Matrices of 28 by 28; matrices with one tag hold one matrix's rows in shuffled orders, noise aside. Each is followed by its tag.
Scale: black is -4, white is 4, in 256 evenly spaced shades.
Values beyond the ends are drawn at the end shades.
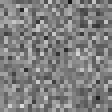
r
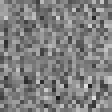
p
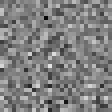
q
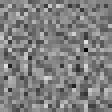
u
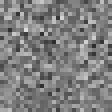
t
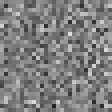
p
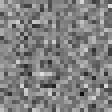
t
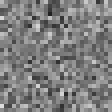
q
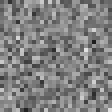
t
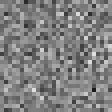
p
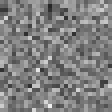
q
